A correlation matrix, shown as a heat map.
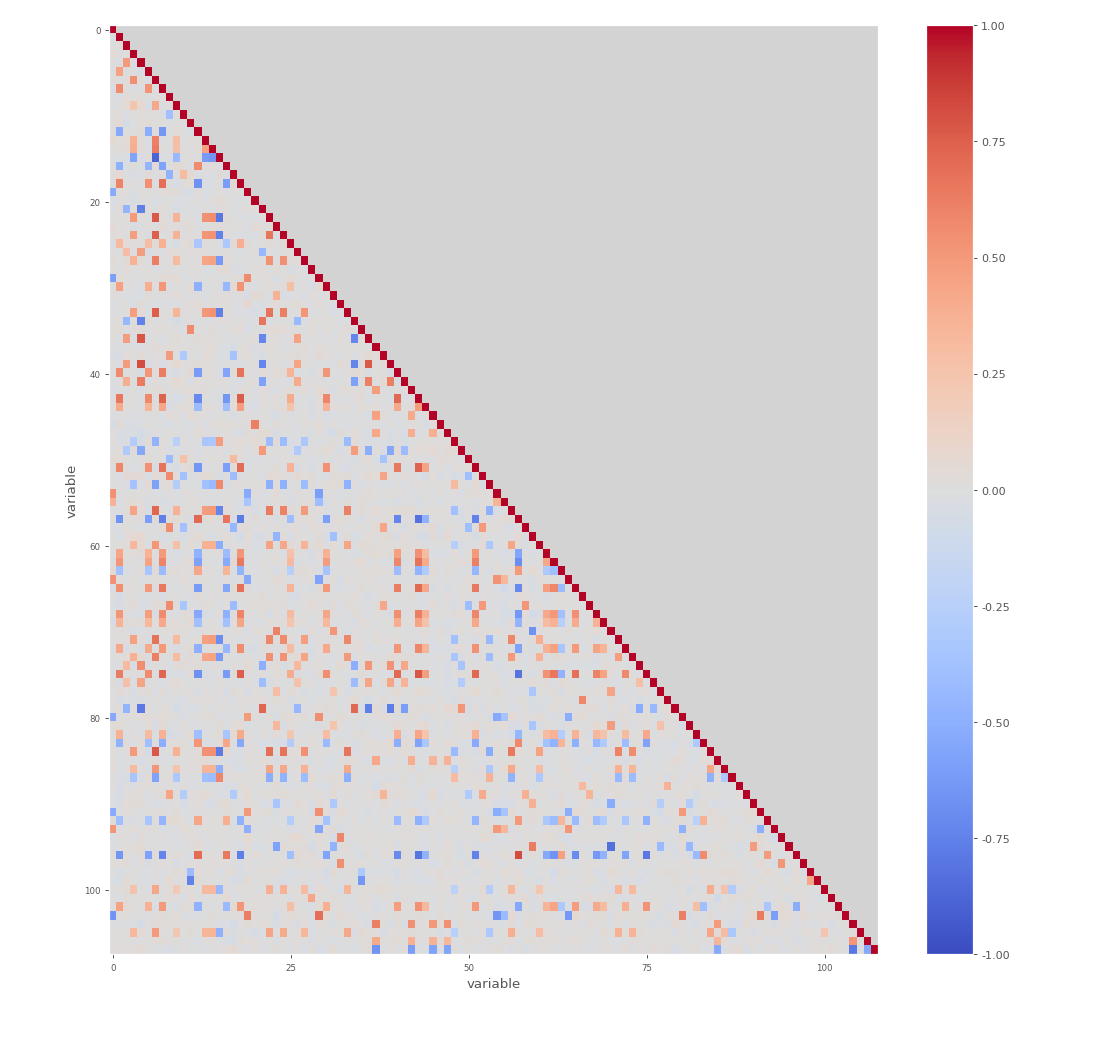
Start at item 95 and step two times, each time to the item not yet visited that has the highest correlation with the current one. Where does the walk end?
90
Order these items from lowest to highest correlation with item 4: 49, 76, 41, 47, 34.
34, 49, 47, 76, 41
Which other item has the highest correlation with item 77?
70
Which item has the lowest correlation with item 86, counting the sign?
15
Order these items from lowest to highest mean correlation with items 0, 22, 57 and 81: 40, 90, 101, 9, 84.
40, 90, 101, 9, 84
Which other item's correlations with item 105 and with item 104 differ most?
107
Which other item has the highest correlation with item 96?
57
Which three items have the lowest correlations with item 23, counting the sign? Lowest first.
95, 59, 90
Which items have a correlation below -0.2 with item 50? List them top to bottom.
8, 38, 52, 58, 67, 89
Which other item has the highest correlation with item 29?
103
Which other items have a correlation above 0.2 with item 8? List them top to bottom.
38, 52, 58, 67, 89
